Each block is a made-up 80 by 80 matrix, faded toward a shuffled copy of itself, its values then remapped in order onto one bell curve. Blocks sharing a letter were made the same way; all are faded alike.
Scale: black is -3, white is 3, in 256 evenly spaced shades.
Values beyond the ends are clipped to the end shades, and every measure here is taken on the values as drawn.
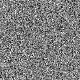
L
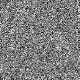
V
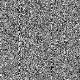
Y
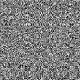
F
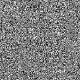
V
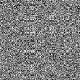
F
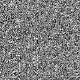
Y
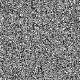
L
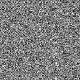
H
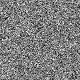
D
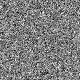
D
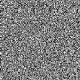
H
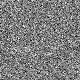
D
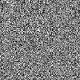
H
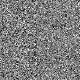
Y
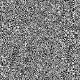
Y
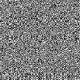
F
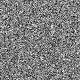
D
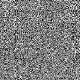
V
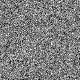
L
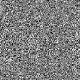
V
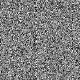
L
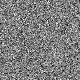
D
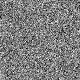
D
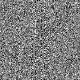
Y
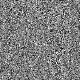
L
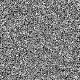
L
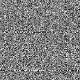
V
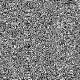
H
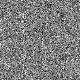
L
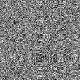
F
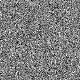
L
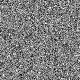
D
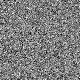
D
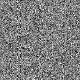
Y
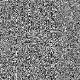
Y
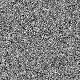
D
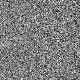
L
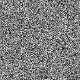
Y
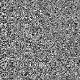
V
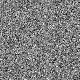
D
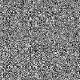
V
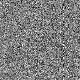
Y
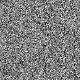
Y
